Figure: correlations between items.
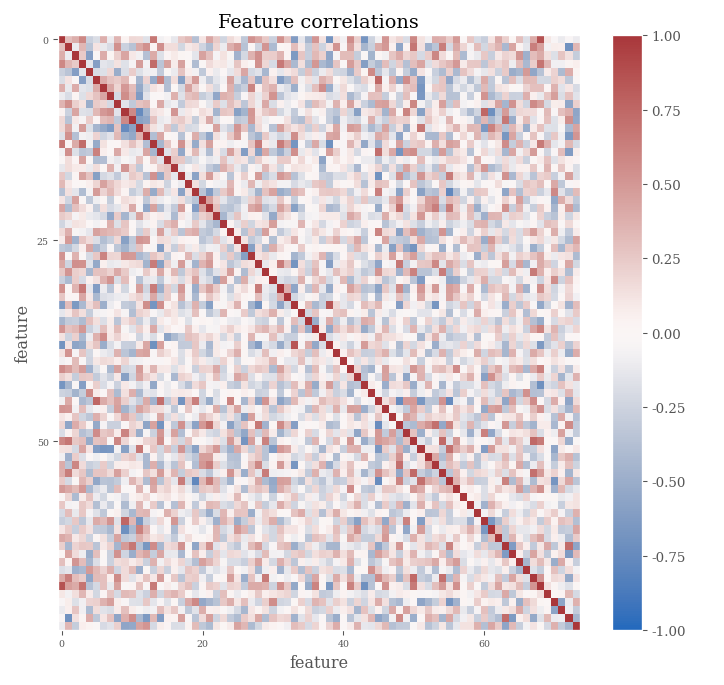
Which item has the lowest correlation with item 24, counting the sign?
48
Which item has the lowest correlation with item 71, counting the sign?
70
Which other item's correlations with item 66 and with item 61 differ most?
11
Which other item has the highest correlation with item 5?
45
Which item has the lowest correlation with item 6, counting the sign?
51
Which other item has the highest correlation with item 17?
55
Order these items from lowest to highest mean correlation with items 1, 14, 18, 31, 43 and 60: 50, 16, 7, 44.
44, 7, 16, 50
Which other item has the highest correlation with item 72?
63
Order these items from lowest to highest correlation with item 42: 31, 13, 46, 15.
15, 13, 31, 46
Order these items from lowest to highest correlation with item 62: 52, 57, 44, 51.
44, 52, 57, 51
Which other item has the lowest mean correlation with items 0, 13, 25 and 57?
43
